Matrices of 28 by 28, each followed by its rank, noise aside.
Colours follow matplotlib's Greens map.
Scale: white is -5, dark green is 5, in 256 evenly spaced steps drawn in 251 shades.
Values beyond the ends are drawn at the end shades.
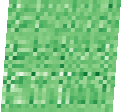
two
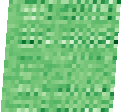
one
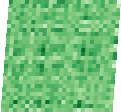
four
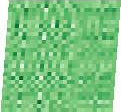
two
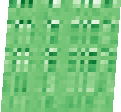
one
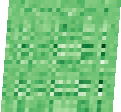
one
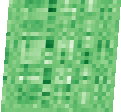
two
